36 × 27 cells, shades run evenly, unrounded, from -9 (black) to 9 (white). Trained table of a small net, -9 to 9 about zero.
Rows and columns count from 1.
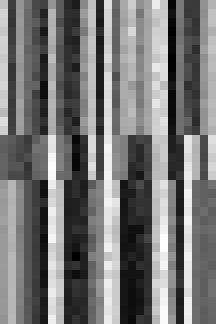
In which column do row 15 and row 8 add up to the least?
22
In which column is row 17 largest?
14
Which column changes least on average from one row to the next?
4
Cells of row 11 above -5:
21
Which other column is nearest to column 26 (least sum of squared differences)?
3
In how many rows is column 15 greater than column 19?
21
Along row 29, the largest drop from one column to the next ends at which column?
16
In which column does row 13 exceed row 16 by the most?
17
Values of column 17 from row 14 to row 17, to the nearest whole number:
3 3 -5 -5
